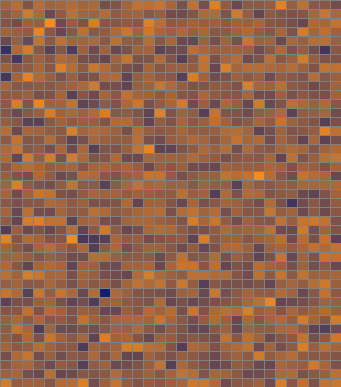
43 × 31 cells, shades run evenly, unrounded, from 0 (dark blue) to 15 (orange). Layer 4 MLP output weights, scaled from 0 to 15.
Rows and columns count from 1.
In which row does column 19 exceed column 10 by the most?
27
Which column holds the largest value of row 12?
4
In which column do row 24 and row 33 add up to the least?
10
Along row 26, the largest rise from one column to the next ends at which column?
28
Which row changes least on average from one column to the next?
19
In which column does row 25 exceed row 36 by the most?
18
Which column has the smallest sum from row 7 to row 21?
20
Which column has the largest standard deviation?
7
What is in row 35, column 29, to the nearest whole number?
9
